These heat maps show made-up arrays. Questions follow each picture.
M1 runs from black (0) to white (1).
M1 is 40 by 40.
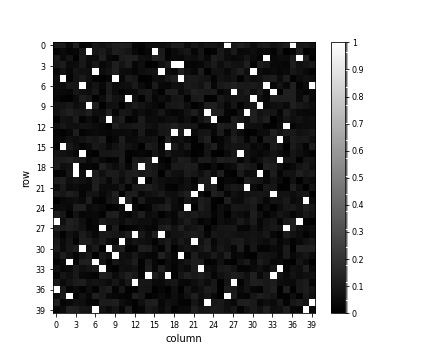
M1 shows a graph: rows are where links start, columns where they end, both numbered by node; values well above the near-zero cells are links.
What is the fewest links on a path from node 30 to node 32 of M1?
3
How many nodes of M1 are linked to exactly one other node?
2
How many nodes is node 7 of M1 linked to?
2
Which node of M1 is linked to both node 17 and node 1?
node 15
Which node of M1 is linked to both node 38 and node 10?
node 23
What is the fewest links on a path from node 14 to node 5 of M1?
5
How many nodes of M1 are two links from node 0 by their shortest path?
1
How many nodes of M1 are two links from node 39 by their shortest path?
3
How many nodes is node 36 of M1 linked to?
1
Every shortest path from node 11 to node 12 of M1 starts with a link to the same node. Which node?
node 8
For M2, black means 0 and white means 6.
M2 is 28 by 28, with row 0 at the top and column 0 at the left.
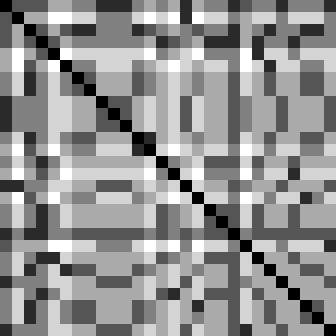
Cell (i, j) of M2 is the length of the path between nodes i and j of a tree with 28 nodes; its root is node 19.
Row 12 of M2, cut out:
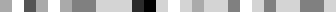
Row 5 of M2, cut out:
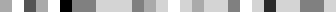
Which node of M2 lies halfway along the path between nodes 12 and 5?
2
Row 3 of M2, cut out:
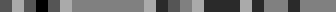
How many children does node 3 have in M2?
5
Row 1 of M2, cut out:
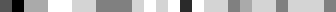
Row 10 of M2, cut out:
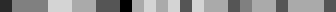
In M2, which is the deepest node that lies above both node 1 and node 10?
0
